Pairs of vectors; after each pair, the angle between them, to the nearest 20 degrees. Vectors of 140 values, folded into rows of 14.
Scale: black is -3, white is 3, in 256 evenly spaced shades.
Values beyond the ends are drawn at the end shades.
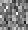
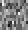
100 degrees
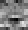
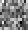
120 degrees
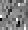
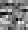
120 degrees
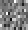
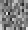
40 degrees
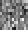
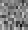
100 degrees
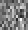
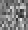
20 degrees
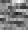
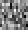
80 degrees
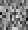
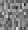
80 degrees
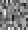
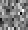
60 degrees
